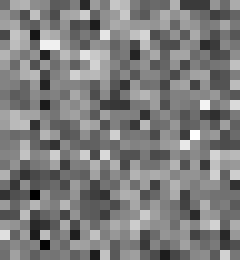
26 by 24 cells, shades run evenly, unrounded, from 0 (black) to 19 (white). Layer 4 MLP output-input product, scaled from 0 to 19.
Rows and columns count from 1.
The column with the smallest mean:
4
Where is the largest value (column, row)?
20, 14
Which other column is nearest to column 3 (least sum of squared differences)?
2
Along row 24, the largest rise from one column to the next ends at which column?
5
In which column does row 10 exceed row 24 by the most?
8
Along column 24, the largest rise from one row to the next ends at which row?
11
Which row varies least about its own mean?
10
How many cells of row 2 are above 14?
3
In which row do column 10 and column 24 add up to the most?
7
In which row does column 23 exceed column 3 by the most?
26
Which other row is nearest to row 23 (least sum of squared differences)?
18
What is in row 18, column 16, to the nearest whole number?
13
